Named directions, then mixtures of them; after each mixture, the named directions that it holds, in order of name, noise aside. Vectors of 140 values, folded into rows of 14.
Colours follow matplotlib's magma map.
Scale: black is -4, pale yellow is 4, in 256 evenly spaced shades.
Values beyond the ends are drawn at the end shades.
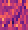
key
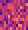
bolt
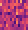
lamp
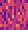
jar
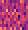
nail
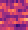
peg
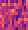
key, peg.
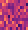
bolt.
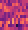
key, lamp, peg.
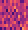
nail.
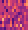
key, nail.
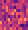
jar, nail, peg.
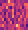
jar, key.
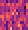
bolt, key, nail.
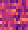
key, nail, peg.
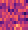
nail, peg.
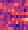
bolt, lamp, peg.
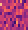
lamp.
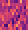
key, nail.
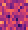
bolt, peg.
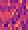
key, nail.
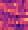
lamp, peg.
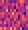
nail.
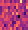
key, lamp, nail.
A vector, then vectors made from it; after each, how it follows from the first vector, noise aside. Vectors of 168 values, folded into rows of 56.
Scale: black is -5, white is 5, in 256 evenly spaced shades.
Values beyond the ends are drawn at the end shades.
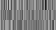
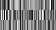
wrapped around, negated, scaled up.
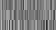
wrapped around.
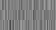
reversed, shrunk.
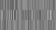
wrapped around, negated, shrunk.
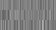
wrapped around, negated, shrunk.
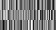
wrapped around, negated, scaled up.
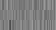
reversed, shrunk.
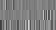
wrapped around, negated, partly zeroed.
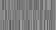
reversed, shrunk.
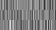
reversed, negated.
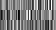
wrapped around, negated, scaled up.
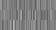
wrapped around, negated, shrunk.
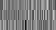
wrapped around.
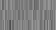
reversed, shrunk.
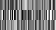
wrapped around, negated, scaled up.
